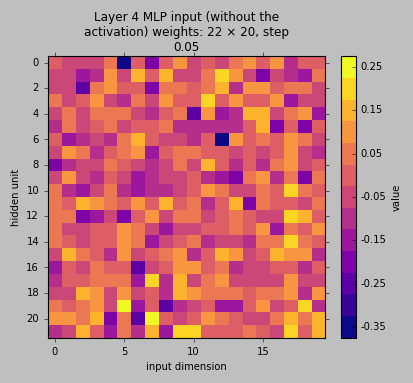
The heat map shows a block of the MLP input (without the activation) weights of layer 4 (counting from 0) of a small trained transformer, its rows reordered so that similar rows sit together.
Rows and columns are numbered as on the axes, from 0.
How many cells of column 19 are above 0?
7
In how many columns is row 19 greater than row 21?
7
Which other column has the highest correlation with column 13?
6
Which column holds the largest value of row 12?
17
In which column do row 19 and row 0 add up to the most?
18
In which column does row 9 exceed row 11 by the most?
14
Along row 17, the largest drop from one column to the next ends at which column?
8
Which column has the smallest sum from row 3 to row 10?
12
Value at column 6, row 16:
-0.25
